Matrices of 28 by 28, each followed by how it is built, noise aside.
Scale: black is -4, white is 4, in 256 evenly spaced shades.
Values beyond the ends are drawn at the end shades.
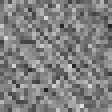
Toeplitz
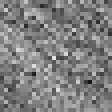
Toeplitz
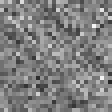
Toeplitz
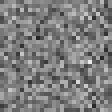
repeating rows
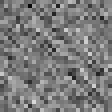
Toeplitz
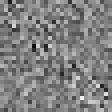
banded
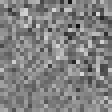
upper triangular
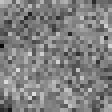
smooth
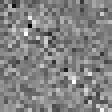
banded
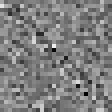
banded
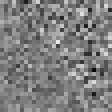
upper triangular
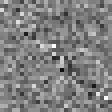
banded
